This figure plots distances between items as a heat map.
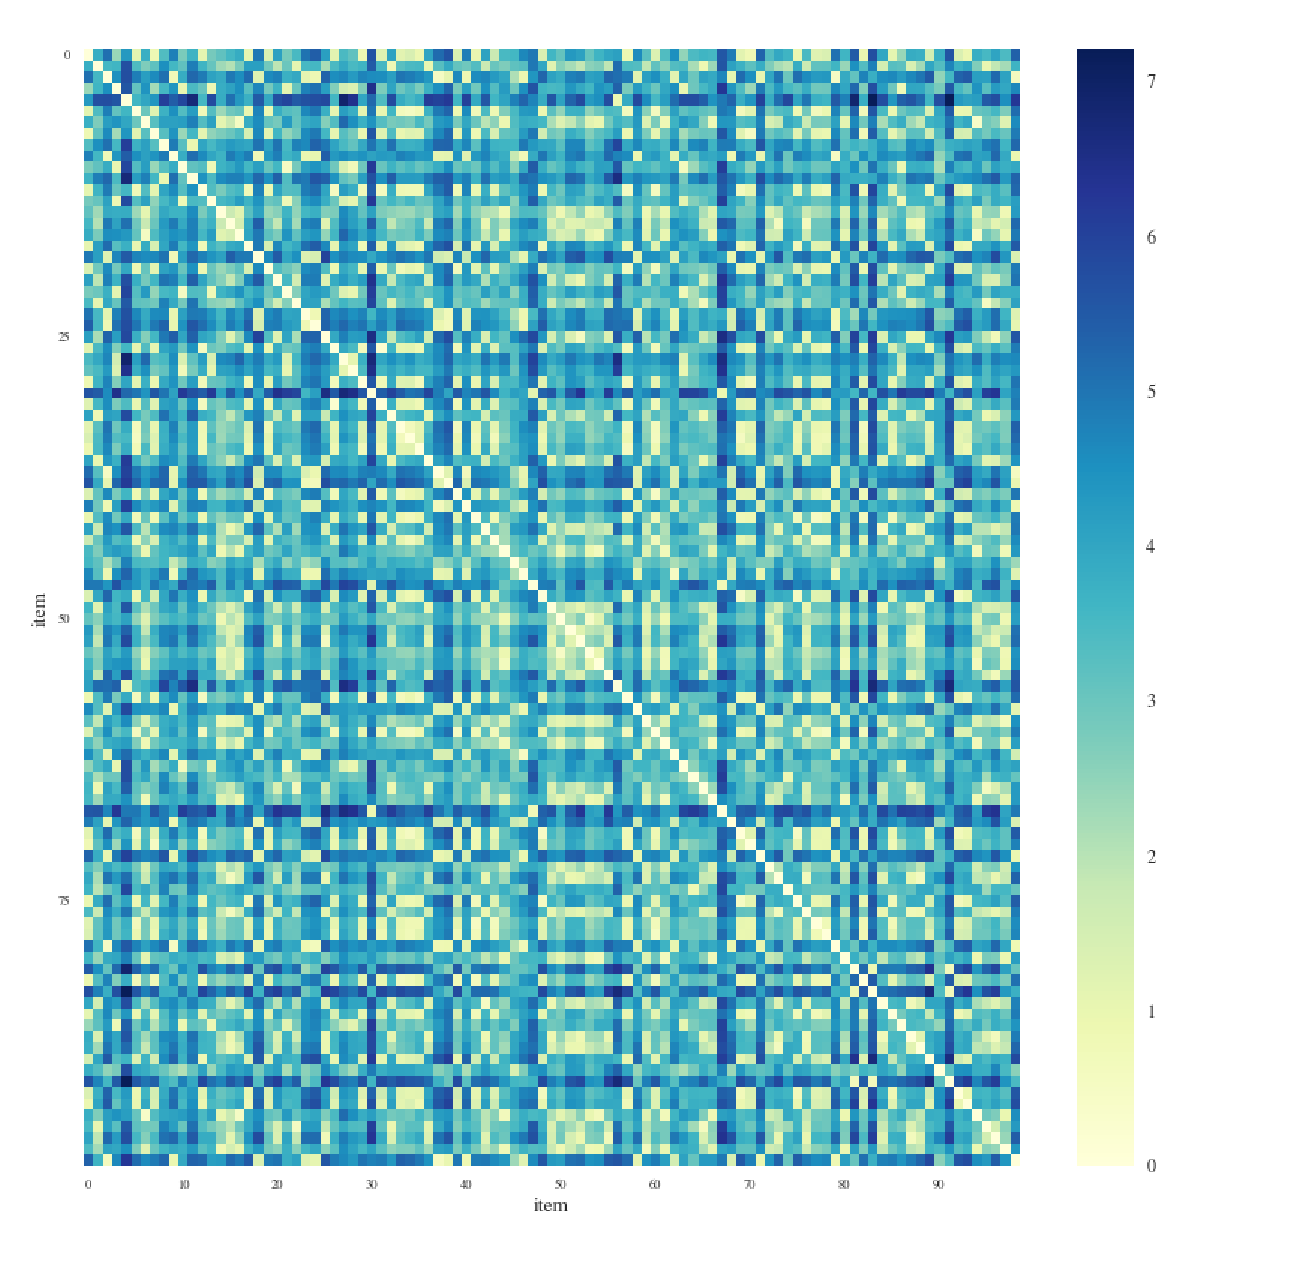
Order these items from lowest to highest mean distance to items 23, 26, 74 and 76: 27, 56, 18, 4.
18, 27, 56, 4
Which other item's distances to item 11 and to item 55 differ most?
96
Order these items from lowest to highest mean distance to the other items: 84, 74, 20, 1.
1, 84, 74, 20
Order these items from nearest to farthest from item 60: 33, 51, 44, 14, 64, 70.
33, 70, 14, 44, 64, 51
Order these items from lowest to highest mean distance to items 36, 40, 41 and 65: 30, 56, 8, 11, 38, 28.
28, 38, 8, 11, 56, 30
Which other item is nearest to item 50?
53
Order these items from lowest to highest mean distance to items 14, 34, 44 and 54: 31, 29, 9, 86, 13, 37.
31, 29, 86, 13, 9, 37
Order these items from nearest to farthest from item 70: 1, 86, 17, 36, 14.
17, 86, 14, 1, 36
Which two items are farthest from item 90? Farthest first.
4, 56
